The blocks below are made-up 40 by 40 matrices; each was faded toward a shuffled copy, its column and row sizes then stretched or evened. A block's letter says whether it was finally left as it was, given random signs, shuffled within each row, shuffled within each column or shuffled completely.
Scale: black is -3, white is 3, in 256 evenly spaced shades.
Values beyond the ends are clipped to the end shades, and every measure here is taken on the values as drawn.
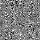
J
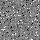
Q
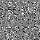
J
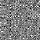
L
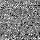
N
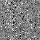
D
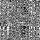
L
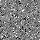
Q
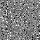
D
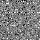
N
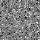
D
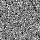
Q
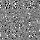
J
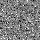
Q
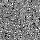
Q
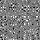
L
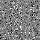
D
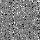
D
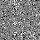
J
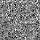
J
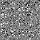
J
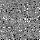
J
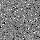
Q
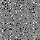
J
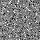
Q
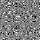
L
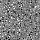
D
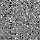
J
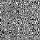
L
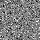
Q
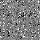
J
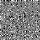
L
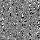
D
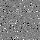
N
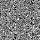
D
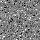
Q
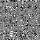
J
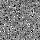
Q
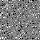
J
